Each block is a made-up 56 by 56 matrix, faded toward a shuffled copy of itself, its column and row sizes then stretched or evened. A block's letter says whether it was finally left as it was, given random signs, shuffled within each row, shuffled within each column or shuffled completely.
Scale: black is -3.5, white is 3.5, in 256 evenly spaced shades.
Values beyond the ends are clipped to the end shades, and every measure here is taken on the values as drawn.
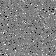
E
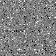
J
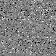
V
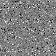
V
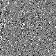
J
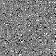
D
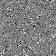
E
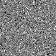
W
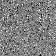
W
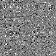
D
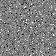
E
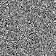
W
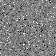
E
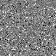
V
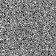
W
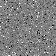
E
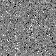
W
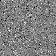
E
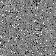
W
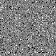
D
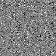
D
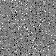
W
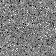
E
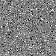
W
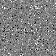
J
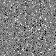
W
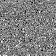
V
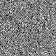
V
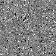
J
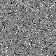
E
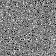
V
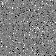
W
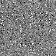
J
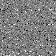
V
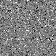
V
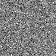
E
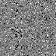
D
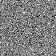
V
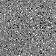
J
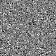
V
